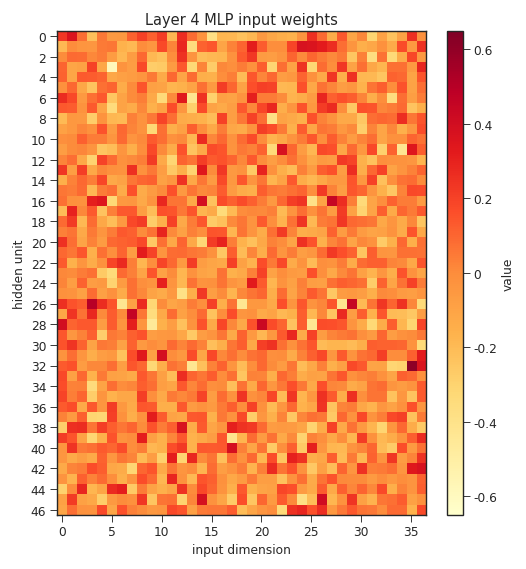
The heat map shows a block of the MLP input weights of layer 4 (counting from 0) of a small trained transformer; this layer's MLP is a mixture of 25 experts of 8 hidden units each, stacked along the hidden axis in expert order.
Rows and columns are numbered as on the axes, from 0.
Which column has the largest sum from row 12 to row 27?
7
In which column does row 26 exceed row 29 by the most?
4
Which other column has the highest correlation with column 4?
17
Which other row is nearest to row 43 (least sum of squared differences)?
10
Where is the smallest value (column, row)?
5, 3
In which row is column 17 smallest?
39
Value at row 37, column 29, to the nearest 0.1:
0
